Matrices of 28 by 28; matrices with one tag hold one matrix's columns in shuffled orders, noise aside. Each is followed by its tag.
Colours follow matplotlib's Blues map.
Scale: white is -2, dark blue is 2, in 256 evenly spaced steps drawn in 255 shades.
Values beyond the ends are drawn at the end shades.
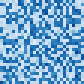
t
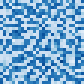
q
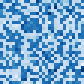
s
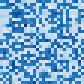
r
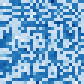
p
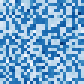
t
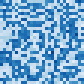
p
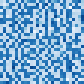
r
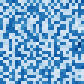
s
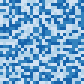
t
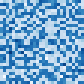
q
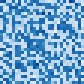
s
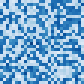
t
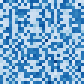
r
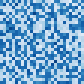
s
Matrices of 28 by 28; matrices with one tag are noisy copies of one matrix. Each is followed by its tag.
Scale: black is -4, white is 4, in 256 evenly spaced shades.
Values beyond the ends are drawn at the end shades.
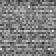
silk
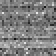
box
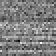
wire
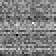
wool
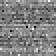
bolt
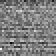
silk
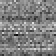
wool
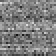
wool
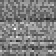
wire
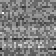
box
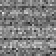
box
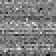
wool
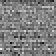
silk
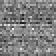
bolt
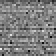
silk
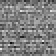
silk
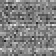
bolt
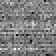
wool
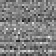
wire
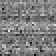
wool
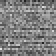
silk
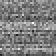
wool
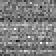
wire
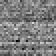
wire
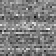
wool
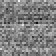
bolt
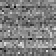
box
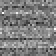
box
